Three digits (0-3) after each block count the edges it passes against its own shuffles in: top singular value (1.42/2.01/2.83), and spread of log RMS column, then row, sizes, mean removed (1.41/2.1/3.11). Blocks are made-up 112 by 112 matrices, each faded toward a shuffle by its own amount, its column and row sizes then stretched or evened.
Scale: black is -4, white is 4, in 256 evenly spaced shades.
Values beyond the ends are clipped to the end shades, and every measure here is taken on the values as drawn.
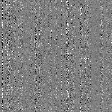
1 3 0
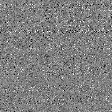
0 1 2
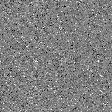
1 0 0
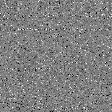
1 0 1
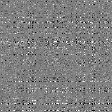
2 2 3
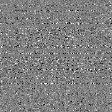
1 1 3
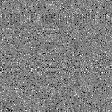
2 0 1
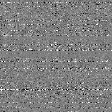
1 1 3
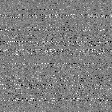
1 0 3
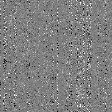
0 3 1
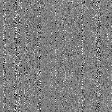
1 3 0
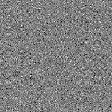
2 1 0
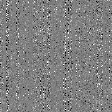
0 3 0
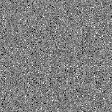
1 2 1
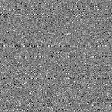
2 0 2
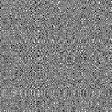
3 2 1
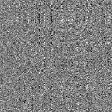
2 2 1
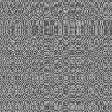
3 2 1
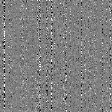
2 3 0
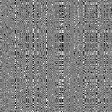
3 3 0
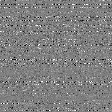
0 0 3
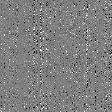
0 3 1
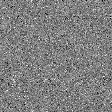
0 0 1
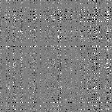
1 3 3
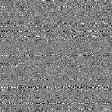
2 0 3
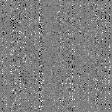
1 3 2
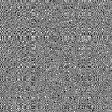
3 2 2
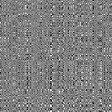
3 3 2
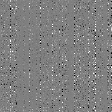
1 3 1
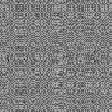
3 0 1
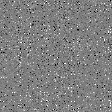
0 2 1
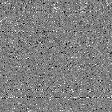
2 0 2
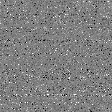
0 0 2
